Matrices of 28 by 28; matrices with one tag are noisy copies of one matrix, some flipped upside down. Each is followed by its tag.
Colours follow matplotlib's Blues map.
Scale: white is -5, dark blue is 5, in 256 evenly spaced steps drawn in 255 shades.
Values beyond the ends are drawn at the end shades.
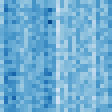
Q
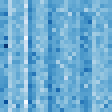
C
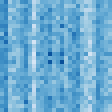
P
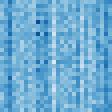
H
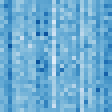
H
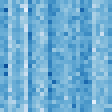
C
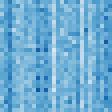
H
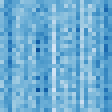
H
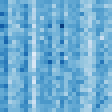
P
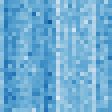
Q
